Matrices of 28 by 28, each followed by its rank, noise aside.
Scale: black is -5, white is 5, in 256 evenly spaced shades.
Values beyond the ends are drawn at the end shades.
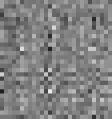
four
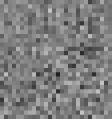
six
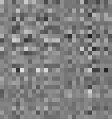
four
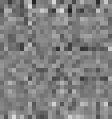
four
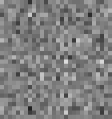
seven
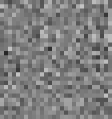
seven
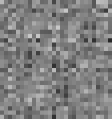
five
